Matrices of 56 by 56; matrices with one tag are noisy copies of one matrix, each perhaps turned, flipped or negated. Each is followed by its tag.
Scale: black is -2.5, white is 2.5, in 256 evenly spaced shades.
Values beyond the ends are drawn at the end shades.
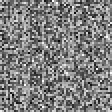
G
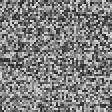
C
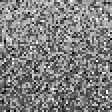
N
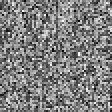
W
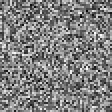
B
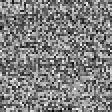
C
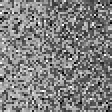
N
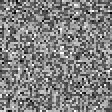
B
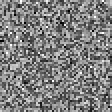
B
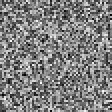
B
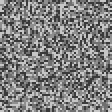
B
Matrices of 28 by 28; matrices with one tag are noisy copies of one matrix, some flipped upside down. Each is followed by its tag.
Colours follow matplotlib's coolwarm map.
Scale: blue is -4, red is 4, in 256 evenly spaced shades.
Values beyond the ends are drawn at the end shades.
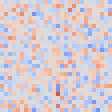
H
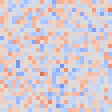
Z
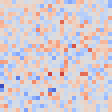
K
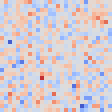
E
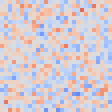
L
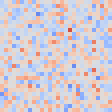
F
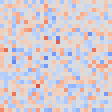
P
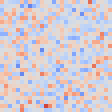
Z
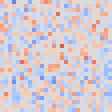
F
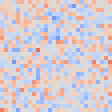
P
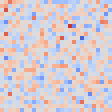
L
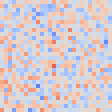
F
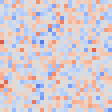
F
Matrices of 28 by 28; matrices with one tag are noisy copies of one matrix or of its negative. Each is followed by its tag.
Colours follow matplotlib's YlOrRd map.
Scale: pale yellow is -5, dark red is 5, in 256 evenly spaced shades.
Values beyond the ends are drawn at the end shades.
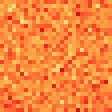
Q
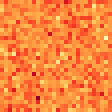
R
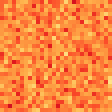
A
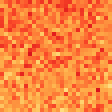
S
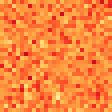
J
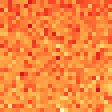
S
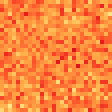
R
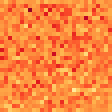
Q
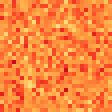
A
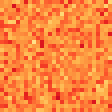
J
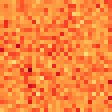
A
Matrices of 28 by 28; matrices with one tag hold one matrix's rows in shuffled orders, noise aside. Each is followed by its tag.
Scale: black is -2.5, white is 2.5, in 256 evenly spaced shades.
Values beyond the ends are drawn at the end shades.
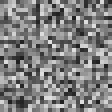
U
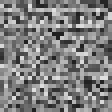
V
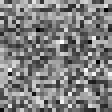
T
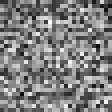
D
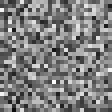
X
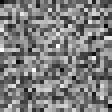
D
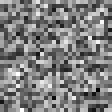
D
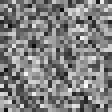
X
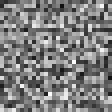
D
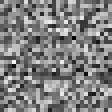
D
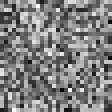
X
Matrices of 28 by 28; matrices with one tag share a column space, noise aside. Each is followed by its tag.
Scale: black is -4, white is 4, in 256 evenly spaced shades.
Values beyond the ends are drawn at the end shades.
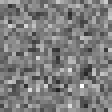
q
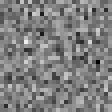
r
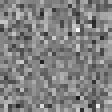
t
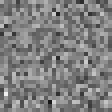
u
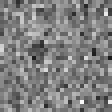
r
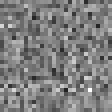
q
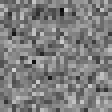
r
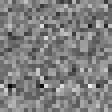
q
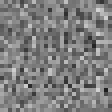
q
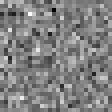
r
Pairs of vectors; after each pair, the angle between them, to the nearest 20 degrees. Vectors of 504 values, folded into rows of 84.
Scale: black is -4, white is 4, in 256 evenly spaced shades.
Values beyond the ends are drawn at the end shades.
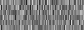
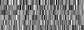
60 degrees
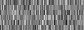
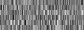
120 degrees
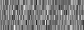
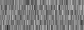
80 degrees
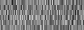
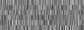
100 degrees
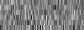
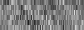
40 degrees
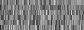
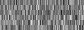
100 degrees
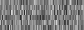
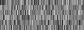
120 degrees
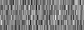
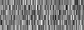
160 degrees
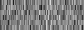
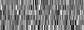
100 degrees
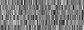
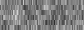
40 degrees
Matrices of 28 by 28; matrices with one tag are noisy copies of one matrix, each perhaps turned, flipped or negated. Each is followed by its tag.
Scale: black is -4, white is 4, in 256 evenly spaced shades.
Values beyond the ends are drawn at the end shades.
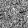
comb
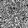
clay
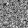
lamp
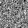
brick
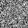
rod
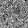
clay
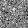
comb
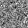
rod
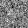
comb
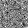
rod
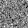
rod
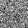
clay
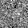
comb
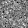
rod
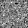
rod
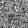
clay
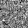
lamp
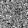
clay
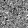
comb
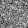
rod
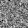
lamp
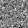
lamp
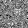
clay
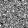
brick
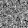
lamp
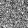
brick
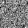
brick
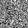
comb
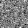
brick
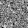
brick
